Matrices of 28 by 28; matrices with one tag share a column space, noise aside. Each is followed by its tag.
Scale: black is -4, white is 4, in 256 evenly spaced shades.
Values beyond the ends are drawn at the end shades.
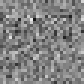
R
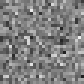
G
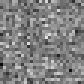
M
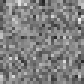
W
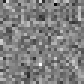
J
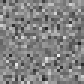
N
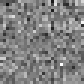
W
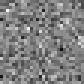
N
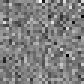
J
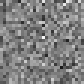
J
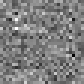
N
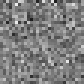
J
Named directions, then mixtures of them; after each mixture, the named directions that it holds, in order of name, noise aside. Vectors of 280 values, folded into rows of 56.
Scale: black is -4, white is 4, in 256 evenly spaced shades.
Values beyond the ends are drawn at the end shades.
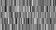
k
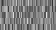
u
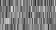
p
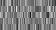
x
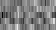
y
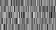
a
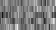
y.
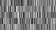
a, x, y.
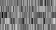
p, u, y.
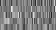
a, p.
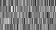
p, x.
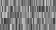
k, p, y.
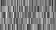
u, x.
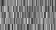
u.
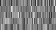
a, p.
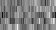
y.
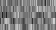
p, y.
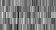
a, k, y.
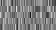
x.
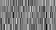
k, p, u.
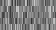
k, x, y.
